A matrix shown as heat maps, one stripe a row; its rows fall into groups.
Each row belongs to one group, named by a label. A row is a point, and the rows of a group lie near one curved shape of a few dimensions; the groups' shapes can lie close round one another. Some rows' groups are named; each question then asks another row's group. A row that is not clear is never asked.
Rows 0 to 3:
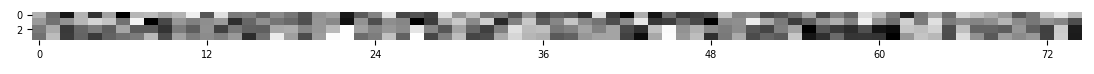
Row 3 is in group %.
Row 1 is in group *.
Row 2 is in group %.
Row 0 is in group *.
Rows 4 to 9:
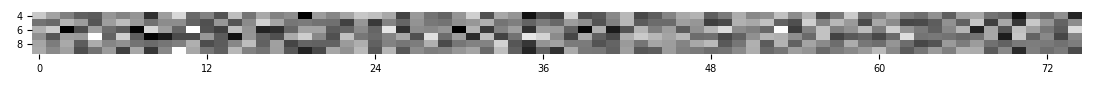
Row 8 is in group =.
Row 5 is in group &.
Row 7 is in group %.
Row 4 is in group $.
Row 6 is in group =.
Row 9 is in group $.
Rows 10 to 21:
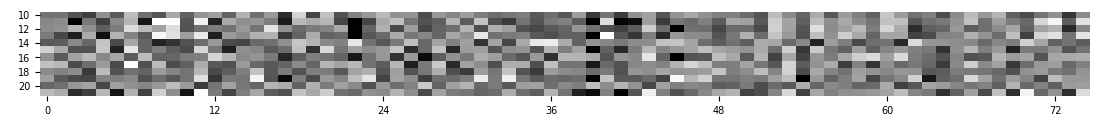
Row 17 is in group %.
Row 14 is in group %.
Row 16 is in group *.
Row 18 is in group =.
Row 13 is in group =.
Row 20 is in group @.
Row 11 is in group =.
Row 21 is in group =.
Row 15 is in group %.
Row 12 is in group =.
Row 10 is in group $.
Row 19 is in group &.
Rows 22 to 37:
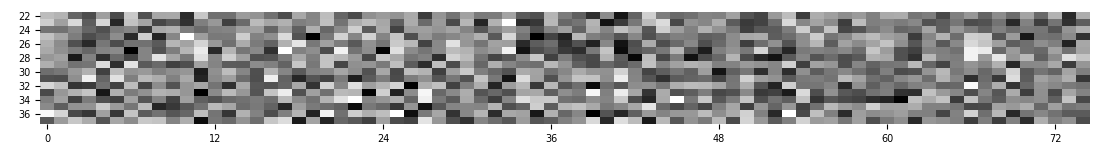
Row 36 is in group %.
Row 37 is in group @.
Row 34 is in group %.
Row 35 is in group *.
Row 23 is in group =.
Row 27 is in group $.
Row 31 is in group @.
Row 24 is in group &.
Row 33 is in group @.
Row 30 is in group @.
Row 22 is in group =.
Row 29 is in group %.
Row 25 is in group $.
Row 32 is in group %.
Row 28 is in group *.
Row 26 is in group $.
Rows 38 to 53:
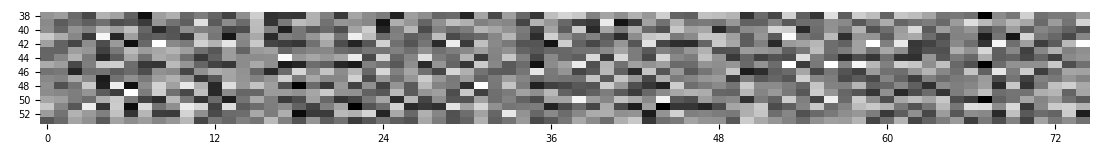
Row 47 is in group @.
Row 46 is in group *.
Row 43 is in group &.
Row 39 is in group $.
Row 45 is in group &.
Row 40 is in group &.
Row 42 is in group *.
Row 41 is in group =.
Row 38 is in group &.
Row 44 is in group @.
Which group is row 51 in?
*
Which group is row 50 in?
&
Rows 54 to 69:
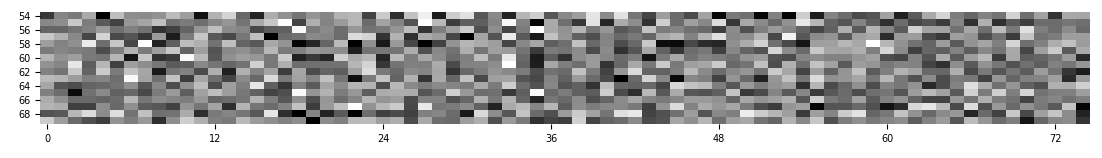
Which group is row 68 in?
@
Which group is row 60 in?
$
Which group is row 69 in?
$
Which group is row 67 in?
%
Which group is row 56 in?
*
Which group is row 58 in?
*
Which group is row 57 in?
=
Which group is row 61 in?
=
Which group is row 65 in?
*
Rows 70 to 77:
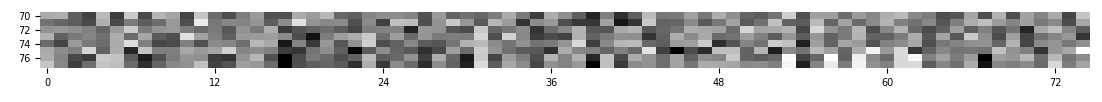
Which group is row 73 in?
$
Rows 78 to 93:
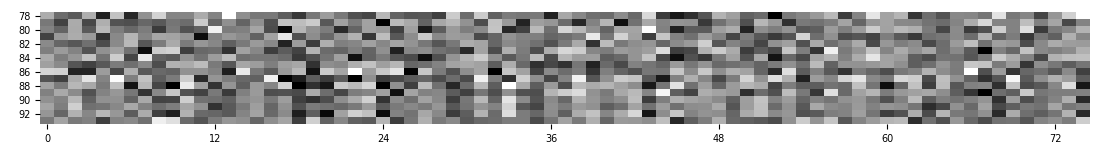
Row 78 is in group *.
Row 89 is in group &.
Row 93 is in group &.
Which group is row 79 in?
$
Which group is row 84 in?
*
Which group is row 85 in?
$
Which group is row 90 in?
$
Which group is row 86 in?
%
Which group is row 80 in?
*
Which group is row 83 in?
&
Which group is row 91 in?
=
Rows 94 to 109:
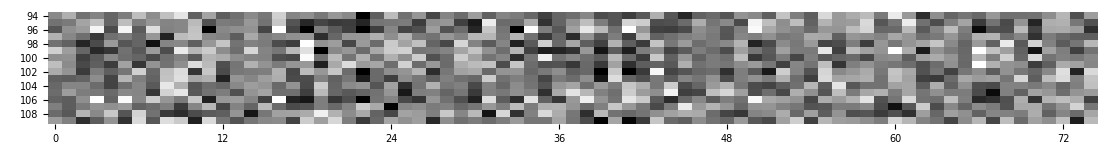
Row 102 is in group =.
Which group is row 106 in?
@
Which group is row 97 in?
$
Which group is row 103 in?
=
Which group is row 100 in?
*
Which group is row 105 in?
&
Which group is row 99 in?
$
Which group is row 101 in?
$
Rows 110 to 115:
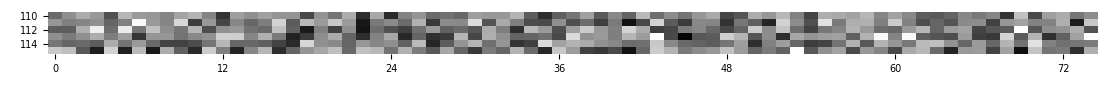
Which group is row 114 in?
*
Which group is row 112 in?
@
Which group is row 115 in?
=
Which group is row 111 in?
=
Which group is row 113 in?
*
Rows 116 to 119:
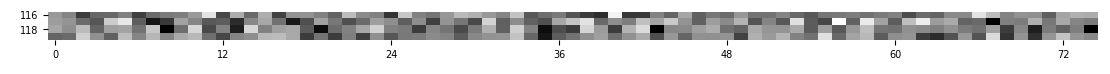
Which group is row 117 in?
&
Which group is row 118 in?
$
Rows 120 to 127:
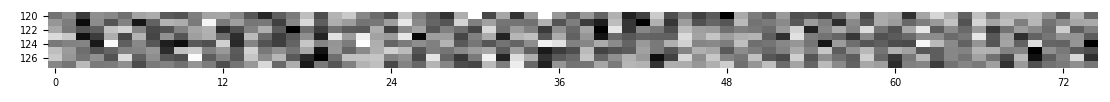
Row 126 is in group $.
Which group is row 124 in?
%
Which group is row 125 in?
$
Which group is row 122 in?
&
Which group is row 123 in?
%
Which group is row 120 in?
*
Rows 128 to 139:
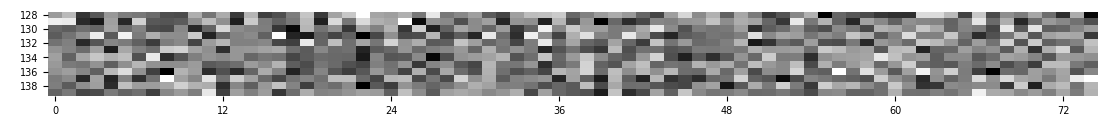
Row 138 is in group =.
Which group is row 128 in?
%
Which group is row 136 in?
&
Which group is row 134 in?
*
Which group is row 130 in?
*
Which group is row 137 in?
*
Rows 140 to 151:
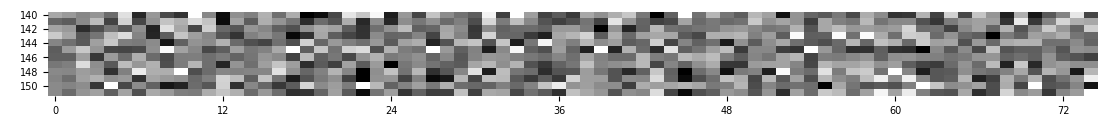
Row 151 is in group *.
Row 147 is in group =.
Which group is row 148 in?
=
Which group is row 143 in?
&
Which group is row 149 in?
*
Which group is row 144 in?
*
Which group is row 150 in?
%
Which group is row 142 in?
=
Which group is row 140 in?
$
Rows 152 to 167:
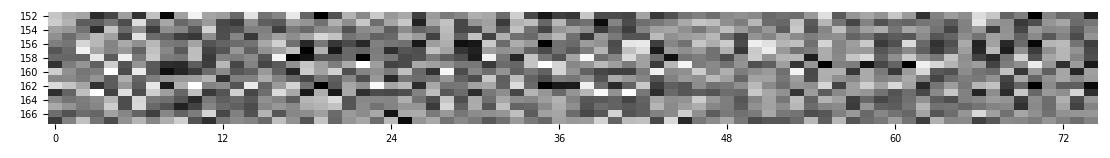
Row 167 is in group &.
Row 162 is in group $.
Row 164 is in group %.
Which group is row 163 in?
@
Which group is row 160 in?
%
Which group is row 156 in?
@
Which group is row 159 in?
%
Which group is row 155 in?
%
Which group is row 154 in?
=
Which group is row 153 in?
%
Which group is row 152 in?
$
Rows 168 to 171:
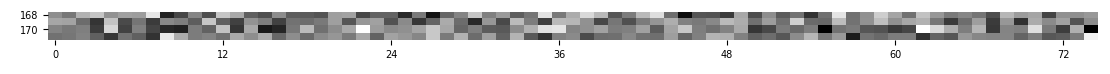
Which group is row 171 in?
&
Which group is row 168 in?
*
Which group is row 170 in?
%
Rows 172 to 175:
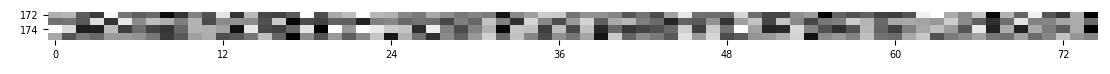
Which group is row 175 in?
&
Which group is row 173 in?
@
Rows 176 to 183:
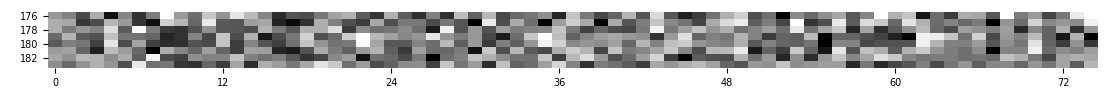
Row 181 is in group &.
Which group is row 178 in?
%
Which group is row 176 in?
*
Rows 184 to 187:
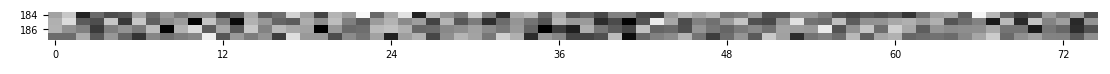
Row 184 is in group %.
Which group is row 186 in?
$
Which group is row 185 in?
=
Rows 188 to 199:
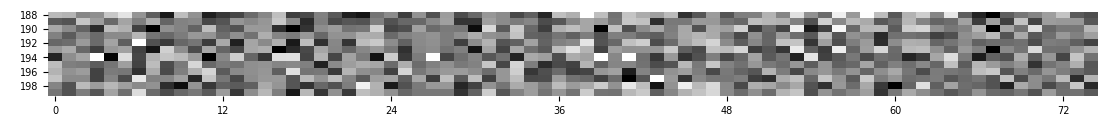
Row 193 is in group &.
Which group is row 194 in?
@
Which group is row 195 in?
$
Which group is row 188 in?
&
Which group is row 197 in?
=
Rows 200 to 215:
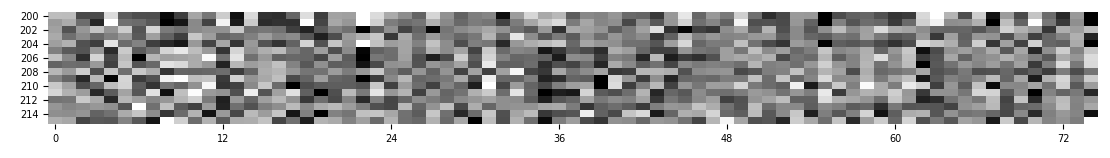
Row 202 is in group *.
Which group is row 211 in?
$
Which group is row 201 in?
%
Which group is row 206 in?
*
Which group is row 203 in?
$
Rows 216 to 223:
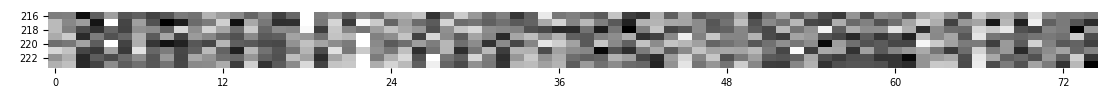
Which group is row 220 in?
%
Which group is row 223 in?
%
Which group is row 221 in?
%
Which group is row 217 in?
%
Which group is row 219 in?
%
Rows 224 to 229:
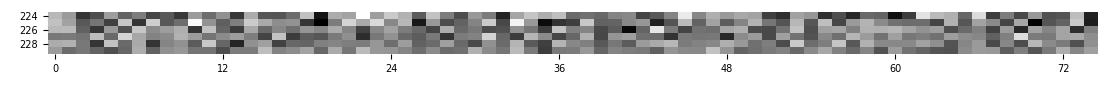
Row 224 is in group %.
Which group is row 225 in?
$
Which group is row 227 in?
@
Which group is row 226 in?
=
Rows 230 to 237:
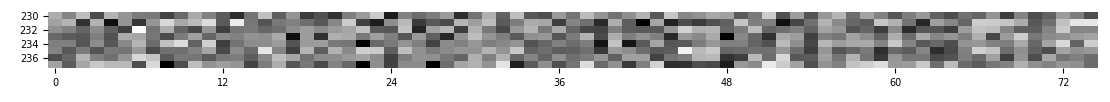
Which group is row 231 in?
*
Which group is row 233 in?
@
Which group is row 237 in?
*
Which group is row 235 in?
&
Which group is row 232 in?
%
